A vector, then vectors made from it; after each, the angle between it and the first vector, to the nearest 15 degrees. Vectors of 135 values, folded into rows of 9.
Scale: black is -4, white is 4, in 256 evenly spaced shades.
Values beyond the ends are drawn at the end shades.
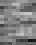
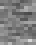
150 degrees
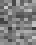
105 degrees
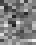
120 degrees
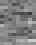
150 degrees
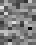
105 degrees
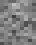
60 degrees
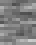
165 degrees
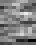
15 degrees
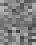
90 degrees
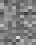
120 degrees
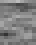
75 degrees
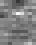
90 degrees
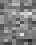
45 degrees
